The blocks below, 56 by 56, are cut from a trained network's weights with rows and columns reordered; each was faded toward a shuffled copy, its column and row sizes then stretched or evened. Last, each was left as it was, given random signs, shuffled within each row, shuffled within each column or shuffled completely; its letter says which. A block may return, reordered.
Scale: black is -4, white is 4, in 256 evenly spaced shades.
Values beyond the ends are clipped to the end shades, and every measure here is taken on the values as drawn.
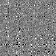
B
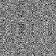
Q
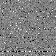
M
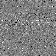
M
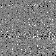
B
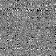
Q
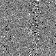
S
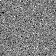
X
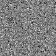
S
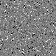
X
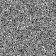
X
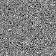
B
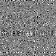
Q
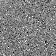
X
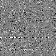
B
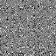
B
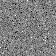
X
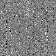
S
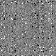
Q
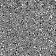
S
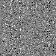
S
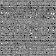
Q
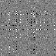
Q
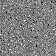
X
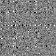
B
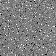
X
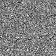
M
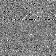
M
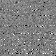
M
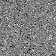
X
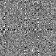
Q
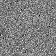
X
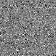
M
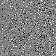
S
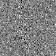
S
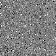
S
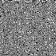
M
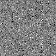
S
